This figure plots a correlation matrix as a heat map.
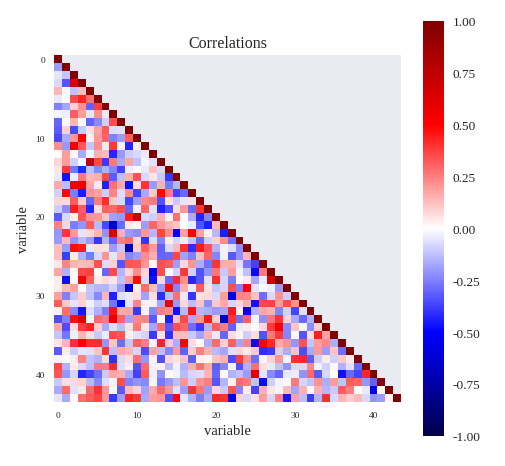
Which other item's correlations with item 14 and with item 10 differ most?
3
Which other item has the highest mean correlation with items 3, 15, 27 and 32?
28
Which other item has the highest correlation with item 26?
36
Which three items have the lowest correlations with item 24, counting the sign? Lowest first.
9, 32, 17
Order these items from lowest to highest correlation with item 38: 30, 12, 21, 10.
12, 21, 10, 30
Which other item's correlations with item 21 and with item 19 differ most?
33
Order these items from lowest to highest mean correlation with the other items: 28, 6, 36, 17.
17, 6, 28, 36
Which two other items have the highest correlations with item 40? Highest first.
25, 39
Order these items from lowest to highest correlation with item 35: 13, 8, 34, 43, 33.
43, 13, 34, 8, 33
